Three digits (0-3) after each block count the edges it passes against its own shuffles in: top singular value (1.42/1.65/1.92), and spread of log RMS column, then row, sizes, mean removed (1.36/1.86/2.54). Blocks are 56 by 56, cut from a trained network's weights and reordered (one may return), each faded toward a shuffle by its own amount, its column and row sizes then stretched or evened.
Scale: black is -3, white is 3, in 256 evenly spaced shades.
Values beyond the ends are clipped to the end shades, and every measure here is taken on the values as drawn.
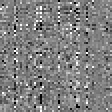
3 3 1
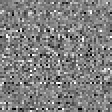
1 0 3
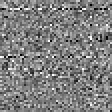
2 0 2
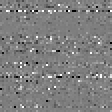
2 1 3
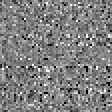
2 1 2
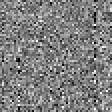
1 2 0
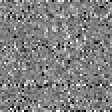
2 1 2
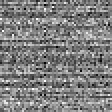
3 1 0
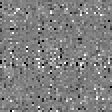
0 2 2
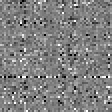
1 2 3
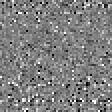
1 0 2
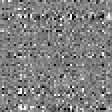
3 2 3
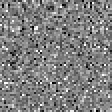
2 0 1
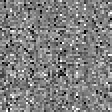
2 2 0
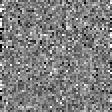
1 2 1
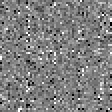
1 2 0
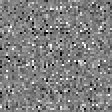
0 1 1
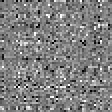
3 2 2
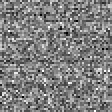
0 0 0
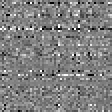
2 1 3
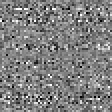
0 1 3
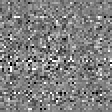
0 2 3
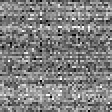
3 2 1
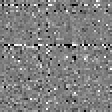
3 1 2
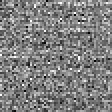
0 2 0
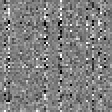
2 3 1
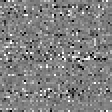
0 1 3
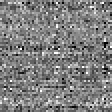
1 2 2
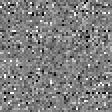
2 1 2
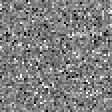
1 0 0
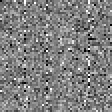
1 2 0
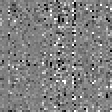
1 3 1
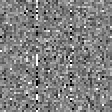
1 2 0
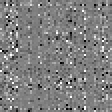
0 3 1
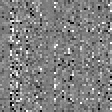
1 3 0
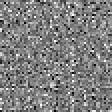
2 1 0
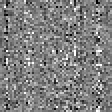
0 3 1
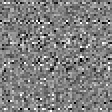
3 1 2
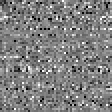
1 0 3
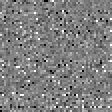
0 0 2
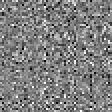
3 2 1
